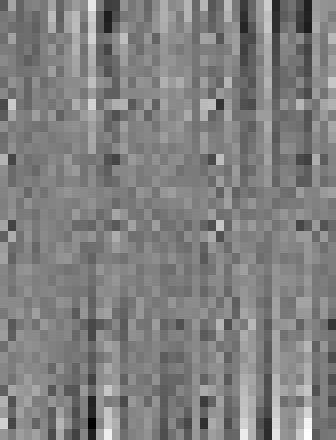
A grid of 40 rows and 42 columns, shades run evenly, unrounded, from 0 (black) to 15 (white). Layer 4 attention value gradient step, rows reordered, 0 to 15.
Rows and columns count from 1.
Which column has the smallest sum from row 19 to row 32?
12
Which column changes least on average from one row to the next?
25
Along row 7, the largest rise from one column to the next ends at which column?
40
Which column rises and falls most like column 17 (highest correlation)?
28
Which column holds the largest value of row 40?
39
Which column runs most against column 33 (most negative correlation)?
8
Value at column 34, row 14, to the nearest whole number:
9
